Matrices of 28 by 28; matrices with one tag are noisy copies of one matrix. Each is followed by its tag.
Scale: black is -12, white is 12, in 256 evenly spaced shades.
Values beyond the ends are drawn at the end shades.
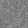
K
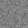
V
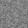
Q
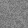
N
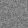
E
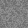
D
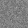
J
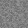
D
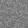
E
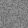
E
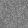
K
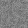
Q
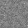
N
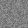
Q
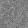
K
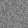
J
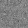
V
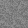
N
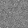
N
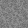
D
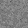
V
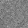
K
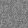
Q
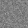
J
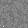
Q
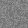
Q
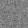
V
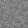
N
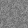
Q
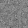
V
